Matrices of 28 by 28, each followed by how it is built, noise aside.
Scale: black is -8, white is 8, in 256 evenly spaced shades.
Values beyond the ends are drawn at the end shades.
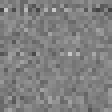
uneven rows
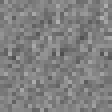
repeating columns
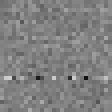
uneven rows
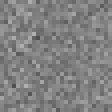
repeating rows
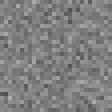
repeating rows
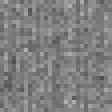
blocks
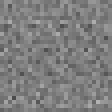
repeating columns
